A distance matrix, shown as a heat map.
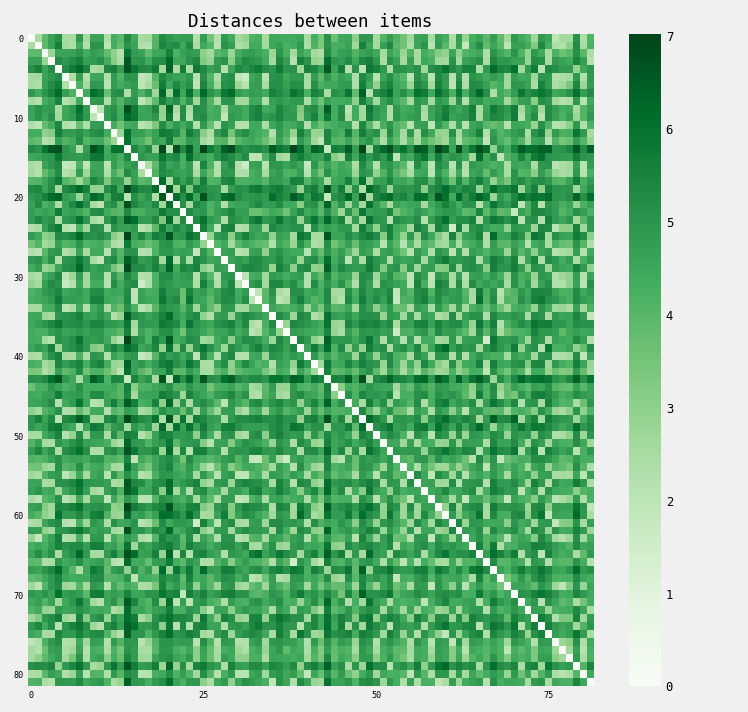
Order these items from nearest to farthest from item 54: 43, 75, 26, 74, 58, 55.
26, 75, 58, 55, 74, 43
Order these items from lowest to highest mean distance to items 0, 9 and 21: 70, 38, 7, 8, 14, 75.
8, 38, 75, 70, 7, 14
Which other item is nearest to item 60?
75
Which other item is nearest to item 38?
66
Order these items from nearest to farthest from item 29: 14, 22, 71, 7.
71, 22, 7, 14
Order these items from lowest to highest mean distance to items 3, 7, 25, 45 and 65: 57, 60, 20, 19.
60, 57, 19, 20
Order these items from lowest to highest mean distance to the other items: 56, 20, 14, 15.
56, 15, 20, 14
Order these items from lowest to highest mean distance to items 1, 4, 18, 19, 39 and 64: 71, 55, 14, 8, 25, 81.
71, 55, 8, 81, 25, 14
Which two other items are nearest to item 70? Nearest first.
22, 45
